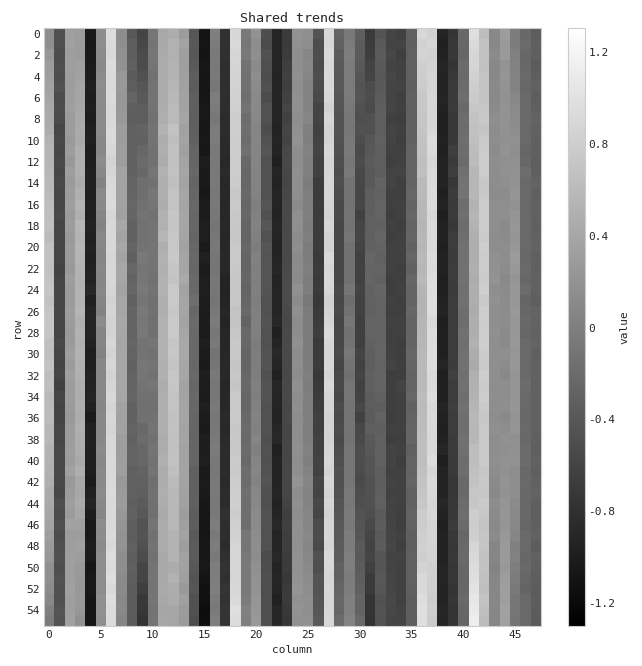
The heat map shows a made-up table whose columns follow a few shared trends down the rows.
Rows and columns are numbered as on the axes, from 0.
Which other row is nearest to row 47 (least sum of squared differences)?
4
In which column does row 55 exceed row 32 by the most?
41
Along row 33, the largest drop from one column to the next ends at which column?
38
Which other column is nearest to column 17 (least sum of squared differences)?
22
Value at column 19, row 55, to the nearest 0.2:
0
